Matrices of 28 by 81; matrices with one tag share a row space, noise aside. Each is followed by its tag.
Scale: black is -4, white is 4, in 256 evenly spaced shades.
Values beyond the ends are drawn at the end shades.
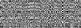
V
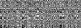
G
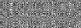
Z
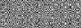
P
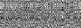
V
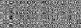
Z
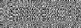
Z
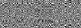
P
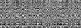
G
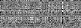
V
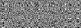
P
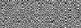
P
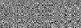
P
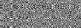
Z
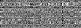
V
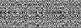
G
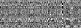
V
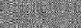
Z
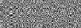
Z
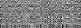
V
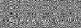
Z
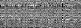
V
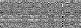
V
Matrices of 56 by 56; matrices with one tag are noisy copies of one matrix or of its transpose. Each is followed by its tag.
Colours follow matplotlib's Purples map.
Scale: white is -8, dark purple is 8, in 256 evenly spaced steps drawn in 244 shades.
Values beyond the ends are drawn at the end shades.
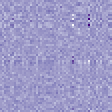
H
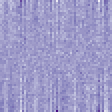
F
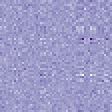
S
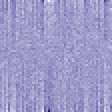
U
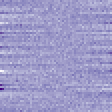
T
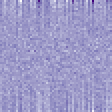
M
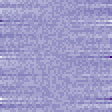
F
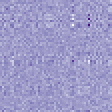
H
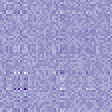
H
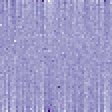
U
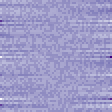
F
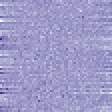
M
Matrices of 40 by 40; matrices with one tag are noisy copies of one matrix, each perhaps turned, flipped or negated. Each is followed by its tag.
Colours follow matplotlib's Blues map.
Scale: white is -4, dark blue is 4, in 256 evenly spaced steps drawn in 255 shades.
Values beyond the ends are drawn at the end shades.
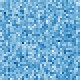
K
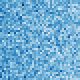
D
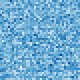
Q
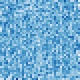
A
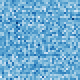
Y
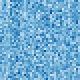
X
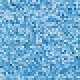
K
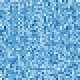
A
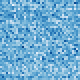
K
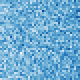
D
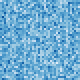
Y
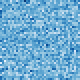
A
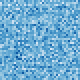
Y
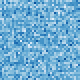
Q
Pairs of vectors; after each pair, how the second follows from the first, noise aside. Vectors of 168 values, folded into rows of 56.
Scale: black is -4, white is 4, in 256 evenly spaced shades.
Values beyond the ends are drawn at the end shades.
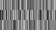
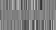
reversed, partly zeroed.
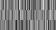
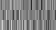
wrapped around, partly zeroed.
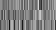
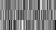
sign-scrambled.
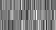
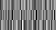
sign-scrambled.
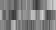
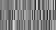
sign-scrambled.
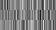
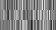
sign-scrambled.
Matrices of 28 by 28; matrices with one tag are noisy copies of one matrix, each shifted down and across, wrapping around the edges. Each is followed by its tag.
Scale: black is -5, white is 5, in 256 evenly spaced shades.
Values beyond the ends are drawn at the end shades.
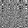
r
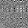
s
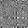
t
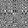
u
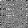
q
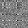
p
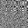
r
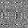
p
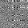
q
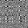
p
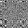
r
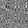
u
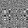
r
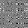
q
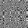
r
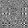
t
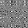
p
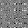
q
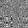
r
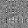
s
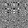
r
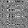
q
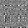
p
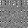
s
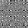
p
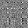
p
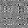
p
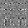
p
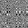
u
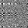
t
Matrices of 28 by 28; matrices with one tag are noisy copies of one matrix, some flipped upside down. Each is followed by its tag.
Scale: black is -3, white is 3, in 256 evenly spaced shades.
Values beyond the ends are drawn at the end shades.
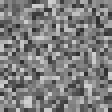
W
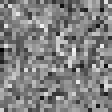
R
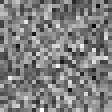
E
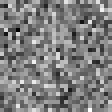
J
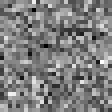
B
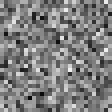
J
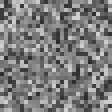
J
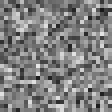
R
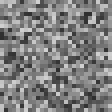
J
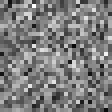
E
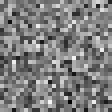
R
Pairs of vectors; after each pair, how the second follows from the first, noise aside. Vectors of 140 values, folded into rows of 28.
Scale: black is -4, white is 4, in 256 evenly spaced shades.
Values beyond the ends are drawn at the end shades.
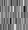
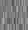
reversed, negated, shrunk.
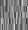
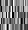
reversed, scaled up.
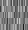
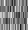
reversed, negated.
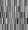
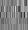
partly zeroed.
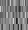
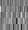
partly zeroed.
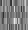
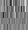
partly zeroed.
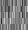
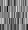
wrapped around.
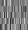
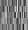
reversed, negated.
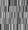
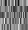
reversed, negated.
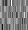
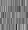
reversed, negated, shrunk.
